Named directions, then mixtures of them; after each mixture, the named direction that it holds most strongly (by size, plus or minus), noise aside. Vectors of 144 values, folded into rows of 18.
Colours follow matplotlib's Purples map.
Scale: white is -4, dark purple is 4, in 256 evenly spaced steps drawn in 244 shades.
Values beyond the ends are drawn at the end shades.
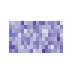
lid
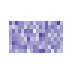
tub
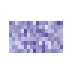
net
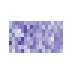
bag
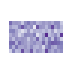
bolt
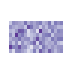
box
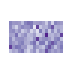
bolt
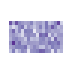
tub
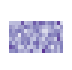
lid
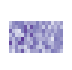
bag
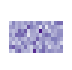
box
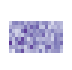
bag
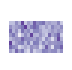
lid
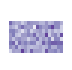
bolt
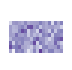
box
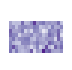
lid
